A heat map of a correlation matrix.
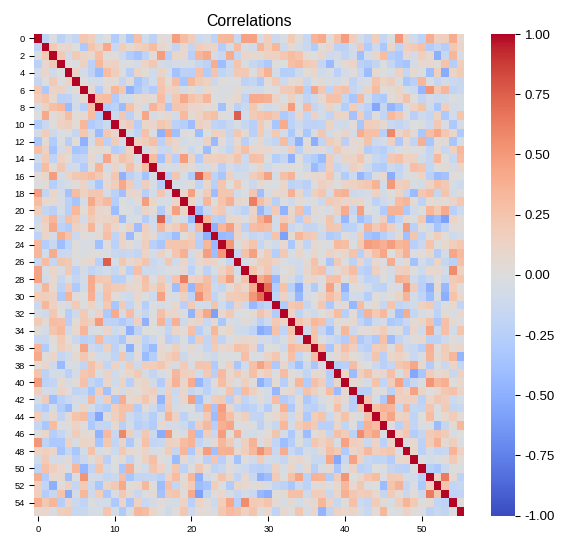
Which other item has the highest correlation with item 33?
8
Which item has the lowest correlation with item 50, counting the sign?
6
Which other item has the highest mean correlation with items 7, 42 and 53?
20
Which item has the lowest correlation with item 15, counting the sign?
36
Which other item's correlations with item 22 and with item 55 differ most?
13
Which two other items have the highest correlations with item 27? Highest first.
54, 0
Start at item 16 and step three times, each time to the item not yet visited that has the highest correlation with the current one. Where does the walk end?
29
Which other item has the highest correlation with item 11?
46
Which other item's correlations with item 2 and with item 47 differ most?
52
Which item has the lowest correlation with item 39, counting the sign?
49
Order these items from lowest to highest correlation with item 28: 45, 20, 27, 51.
51, 45, 20, 27
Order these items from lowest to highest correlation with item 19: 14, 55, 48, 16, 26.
16, 26, 55, 48, 14
